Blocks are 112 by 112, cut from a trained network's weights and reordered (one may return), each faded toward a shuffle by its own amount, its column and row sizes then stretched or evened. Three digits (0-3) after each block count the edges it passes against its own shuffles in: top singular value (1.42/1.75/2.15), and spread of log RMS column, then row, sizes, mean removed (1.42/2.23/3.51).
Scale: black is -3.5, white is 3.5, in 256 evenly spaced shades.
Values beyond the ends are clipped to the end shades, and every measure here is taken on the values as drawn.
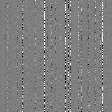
3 3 0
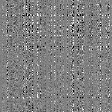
2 3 2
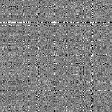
3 2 2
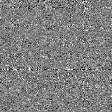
1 1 2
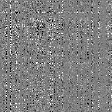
2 3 2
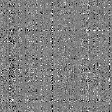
1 3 2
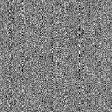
3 2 0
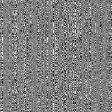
3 3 0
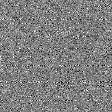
0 0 2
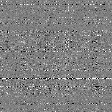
2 1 3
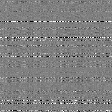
3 0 3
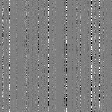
3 3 0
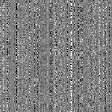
3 3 0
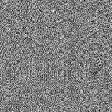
3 0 0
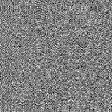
3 0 1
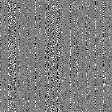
2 3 0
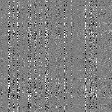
1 3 2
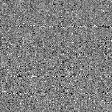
1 1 2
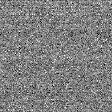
1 1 0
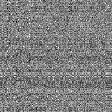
3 1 0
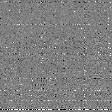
3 1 2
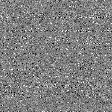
0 0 2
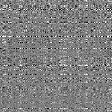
3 2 3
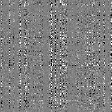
2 3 2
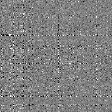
2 2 2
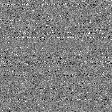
0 0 2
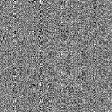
3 2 0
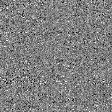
0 1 1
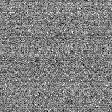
2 0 0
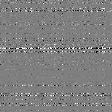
3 1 3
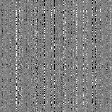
3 3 1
